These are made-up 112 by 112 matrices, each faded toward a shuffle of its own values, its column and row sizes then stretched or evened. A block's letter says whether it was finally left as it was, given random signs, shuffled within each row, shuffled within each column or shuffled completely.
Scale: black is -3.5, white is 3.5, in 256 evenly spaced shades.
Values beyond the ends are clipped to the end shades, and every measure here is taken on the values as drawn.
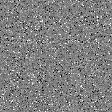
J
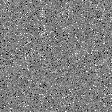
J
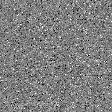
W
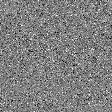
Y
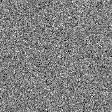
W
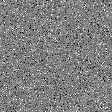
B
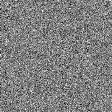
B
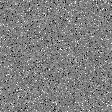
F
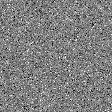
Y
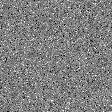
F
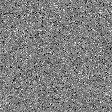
Y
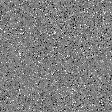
W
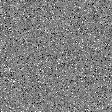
W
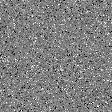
Y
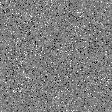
W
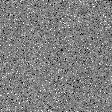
Y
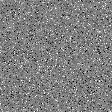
Y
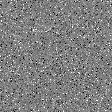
B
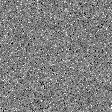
F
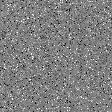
B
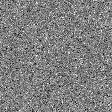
F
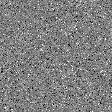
B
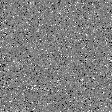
W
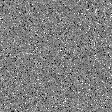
B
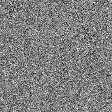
B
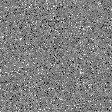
W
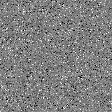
Y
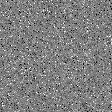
J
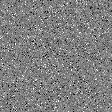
B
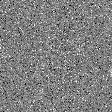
B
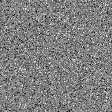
B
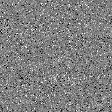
J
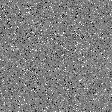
Y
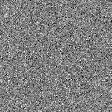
J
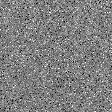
Y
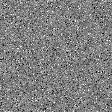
W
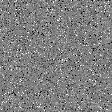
J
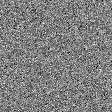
F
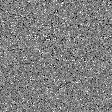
Y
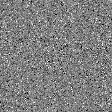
W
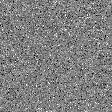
F
